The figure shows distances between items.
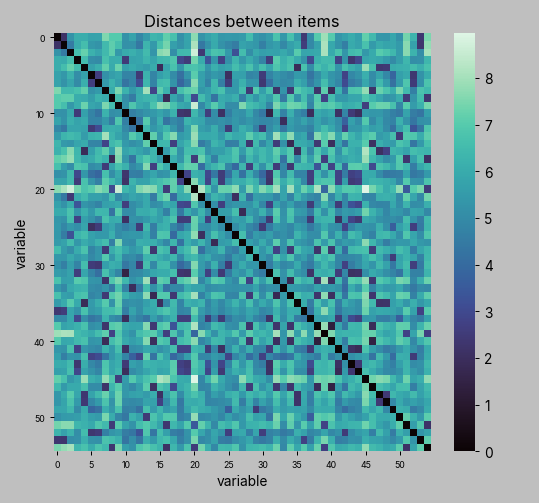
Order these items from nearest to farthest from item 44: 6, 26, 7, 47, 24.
24, 6, 47, 26, 7
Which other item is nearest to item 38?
40
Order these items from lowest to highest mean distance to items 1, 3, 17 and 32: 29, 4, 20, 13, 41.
41, 29, 4, 13, 20
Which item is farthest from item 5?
20
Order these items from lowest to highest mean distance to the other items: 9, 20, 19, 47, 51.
19, 47, 51, 9, 20
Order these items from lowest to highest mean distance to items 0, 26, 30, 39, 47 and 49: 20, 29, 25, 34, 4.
25, 29, 4, 34, 20
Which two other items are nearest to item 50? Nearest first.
13, 37
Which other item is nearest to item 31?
10
